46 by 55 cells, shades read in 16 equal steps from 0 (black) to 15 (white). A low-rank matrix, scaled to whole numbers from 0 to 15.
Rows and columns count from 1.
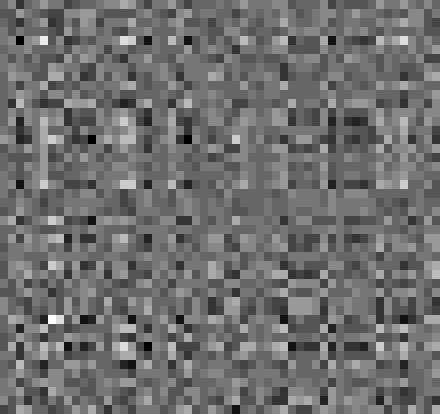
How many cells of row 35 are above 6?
25
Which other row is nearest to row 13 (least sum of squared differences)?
19
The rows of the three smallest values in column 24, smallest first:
16, 5, 21
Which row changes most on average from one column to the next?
39
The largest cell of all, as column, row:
7, 36
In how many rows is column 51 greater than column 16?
12
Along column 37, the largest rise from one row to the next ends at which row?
32
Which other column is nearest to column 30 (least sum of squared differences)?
14
